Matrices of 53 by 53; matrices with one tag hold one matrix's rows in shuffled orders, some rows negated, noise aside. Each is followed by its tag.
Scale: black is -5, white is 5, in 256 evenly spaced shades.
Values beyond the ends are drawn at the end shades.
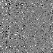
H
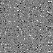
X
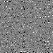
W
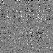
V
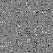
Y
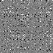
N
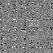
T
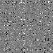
W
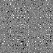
N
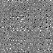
N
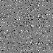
V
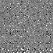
N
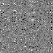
T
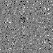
W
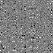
T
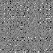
N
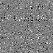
V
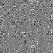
T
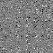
Y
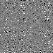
W
